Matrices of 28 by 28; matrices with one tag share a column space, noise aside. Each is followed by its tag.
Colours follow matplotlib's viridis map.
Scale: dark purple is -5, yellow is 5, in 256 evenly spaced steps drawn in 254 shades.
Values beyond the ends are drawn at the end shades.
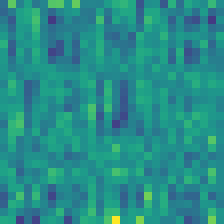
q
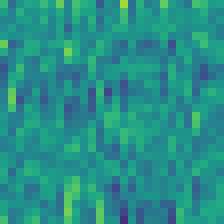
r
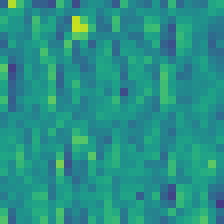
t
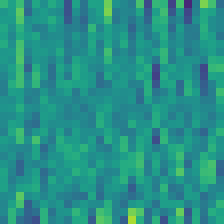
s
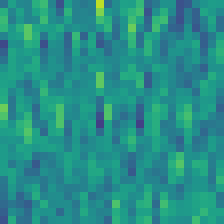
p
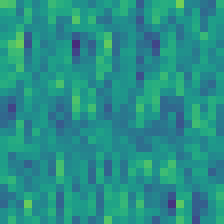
p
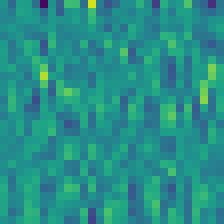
r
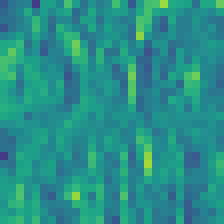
t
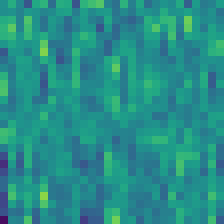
t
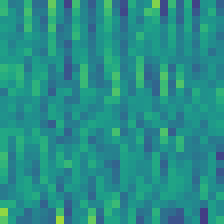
s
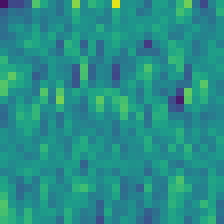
r
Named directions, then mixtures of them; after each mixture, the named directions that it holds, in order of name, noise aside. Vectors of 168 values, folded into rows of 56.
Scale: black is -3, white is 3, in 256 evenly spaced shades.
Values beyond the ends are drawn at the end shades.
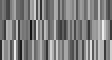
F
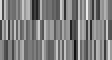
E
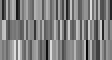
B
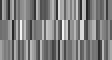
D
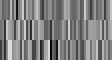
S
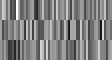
B, S.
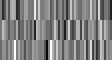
B, F.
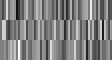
B.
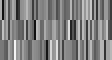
B, E, F.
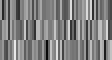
B, E, F.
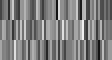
B, D.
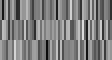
B, D, E.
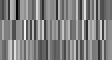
B, D, S.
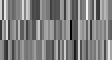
E.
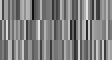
E, S.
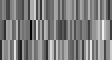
F.
